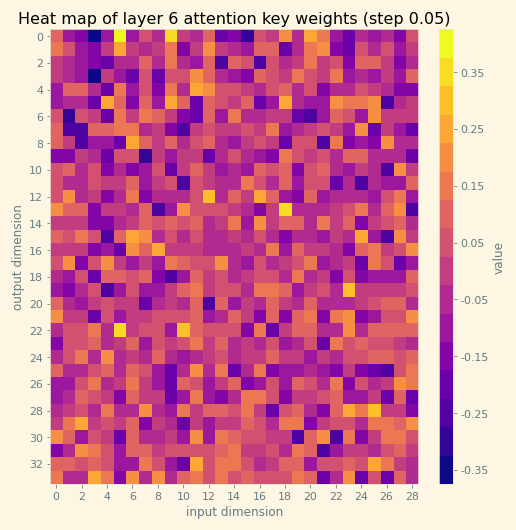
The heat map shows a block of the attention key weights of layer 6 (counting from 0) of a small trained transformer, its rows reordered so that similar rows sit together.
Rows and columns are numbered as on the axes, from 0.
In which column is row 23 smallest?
21
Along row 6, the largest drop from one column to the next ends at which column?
1
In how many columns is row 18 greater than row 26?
13
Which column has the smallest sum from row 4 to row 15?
4
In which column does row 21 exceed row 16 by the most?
23
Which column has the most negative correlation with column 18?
6
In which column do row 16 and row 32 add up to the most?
25
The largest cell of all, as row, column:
0, 5
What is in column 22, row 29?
0.05
